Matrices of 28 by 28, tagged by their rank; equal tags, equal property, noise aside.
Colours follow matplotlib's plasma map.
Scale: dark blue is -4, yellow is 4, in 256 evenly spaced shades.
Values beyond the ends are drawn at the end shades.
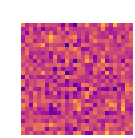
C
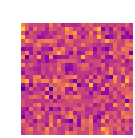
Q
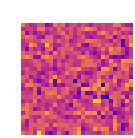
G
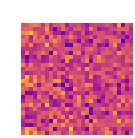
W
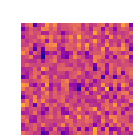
C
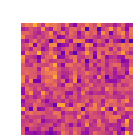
W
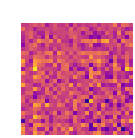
W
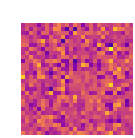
C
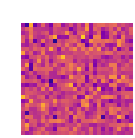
Q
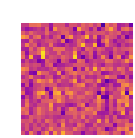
W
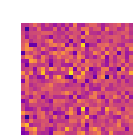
W
